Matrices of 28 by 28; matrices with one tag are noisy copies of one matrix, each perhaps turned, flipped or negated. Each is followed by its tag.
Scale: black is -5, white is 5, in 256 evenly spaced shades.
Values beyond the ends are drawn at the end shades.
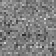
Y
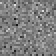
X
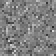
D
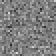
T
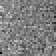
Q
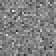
X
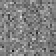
Y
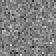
T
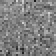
Q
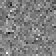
D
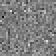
T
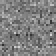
Y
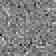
T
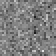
Y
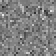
D
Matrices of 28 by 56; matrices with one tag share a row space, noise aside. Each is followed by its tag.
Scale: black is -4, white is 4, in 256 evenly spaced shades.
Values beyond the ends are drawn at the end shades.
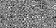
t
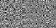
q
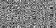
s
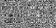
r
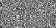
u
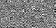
t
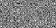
u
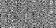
s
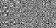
q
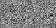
s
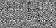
r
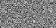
s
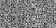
t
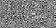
t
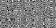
s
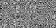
u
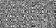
t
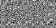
s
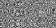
u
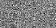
s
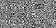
t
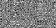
u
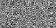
s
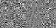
q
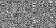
s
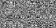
r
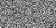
s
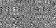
u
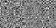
q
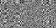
q
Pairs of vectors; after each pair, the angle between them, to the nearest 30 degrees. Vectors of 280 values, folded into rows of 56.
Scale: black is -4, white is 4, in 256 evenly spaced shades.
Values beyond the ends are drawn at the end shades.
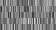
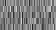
60 degrees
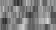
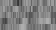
30 degrees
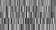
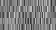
60 degrees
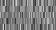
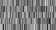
120 degrees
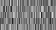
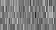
90 degrees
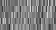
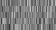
30 degrees
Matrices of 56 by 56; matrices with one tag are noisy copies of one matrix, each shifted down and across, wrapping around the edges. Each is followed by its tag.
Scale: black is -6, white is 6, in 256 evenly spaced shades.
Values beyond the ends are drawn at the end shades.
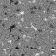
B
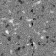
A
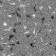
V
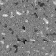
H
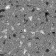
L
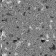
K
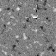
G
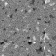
K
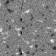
A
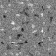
V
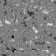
H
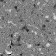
G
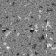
K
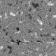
H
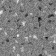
L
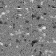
B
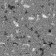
H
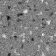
L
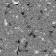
G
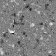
G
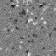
K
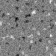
L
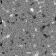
A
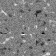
B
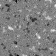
H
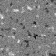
H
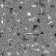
V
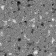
L
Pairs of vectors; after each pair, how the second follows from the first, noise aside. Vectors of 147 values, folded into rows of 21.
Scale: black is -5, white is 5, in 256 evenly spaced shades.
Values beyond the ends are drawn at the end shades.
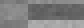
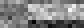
negated, scaled up.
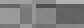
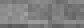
reversed, negated, shrunk.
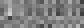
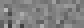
wrapped around, partly zeroed.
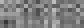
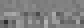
partly zeroed.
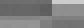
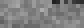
negated, partly zeroed.
